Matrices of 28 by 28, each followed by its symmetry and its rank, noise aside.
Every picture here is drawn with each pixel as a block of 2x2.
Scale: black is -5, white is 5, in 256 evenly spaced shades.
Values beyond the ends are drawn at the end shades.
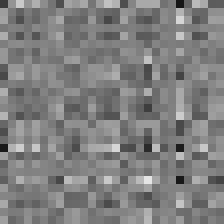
no symmetry, rank two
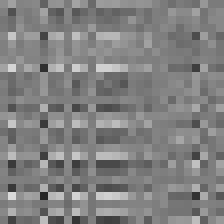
no symmetry, rank one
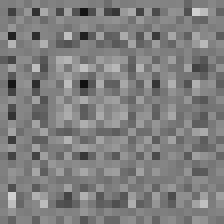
symmetric, rank two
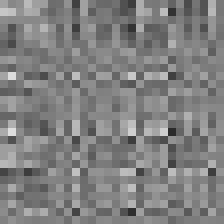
no symmetry, rank two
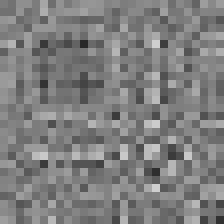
symmetric, rank three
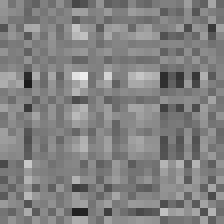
no symmetry, rank two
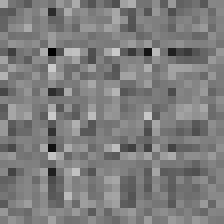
symmetric, rank two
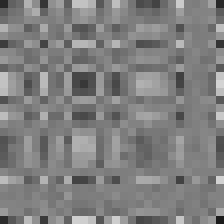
symmetric, rank one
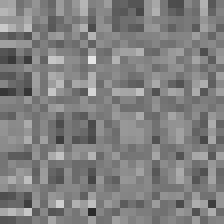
no symmetry, rank two
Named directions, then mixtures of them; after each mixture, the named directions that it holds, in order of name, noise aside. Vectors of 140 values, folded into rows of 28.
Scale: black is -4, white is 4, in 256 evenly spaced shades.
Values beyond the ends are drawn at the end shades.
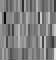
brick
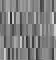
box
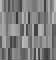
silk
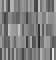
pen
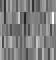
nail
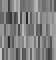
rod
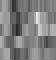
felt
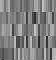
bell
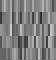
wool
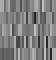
bell.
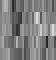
felt, wool.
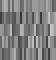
rod, wool.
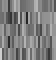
rod.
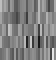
bell, felt, pen.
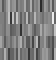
box.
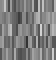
felt, pen, wool.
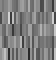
box.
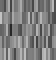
pen, silk, wool.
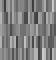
bell, nail, wool.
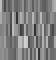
silk, wool.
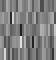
box, wool.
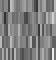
nail, pen.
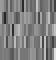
bell, brick.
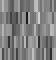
bell, felt, rod.
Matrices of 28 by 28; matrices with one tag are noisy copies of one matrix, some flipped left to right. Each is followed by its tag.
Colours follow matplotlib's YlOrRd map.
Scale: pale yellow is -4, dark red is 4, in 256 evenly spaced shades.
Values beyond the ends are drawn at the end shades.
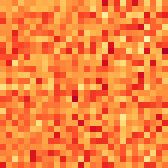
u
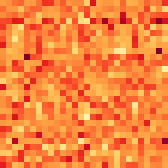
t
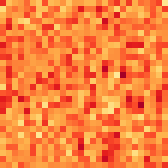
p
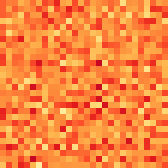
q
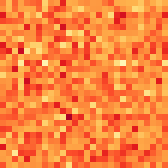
u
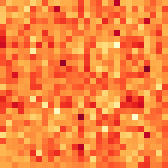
p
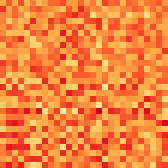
q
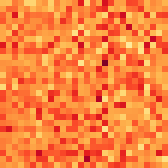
u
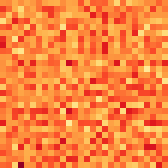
q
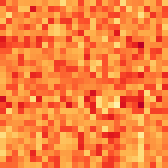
p
